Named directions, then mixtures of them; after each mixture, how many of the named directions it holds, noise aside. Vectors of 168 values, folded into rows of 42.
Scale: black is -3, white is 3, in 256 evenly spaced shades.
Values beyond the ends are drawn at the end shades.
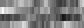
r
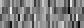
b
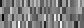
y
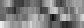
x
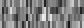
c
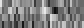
four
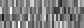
four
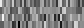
one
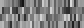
two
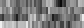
three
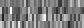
four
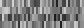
two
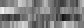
one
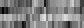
two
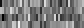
two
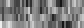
three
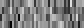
one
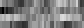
one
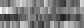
one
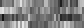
two
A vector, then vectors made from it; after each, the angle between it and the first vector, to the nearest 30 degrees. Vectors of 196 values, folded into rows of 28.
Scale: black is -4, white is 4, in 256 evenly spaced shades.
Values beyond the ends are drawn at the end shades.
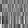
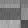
90 degrees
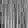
120 degrees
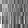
30 degrees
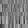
150 degrees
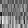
150 degrees
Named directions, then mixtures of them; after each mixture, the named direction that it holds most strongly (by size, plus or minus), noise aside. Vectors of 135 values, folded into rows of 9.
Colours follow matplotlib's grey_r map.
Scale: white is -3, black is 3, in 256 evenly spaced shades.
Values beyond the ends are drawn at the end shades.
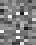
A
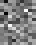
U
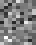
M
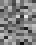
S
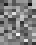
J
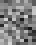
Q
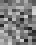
Q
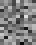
S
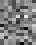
S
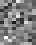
M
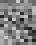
Q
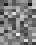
J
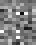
A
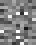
A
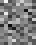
U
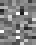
A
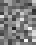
Q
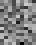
S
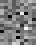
A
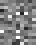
A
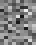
S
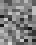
Q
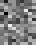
U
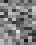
Q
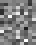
A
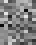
U
